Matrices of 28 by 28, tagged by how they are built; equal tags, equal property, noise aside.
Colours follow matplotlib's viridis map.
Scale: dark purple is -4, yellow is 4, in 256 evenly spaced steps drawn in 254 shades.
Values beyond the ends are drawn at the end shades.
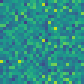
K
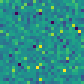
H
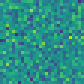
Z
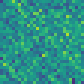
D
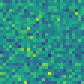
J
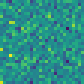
K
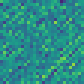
J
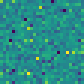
H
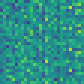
K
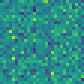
K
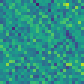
D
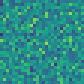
Z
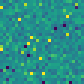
H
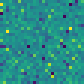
H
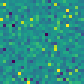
H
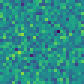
Z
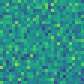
Z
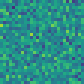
Z
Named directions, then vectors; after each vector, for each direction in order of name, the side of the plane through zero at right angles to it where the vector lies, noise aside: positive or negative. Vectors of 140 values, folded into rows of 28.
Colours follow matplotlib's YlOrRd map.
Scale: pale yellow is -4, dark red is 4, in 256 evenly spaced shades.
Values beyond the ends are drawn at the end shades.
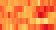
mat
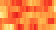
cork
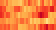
negative, positive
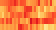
positive, negative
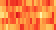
positive, negative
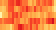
positive, negative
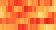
positive, negative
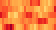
negative, negative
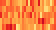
negative, negative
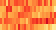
positive, negative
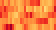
negative, negative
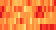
negative, positive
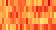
positive, positive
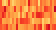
negative, positive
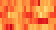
negative, negative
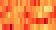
negative, negative
